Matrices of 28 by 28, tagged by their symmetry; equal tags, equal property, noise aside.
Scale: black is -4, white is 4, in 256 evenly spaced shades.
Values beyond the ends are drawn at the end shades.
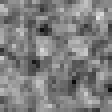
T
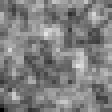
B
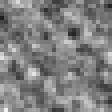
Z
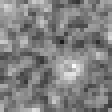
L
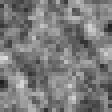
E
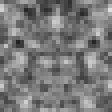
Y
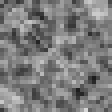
L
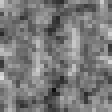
E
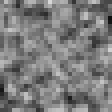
E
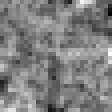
Z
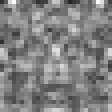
Y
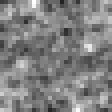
E
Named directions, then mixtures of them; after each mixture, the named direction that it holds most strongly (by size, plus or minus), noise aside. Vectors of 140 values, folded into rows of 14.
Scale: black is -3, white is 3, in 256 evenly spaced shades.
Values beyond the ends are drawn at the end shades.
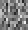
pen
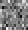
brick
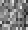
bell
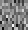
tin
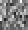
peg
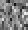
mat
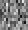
pen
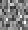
pen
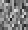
mat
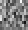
peg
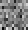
brick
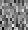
tin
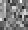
peg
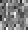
peg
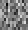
pen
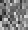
peg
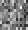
bell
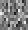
pen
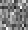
brick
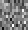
tin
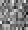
bell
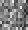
bell
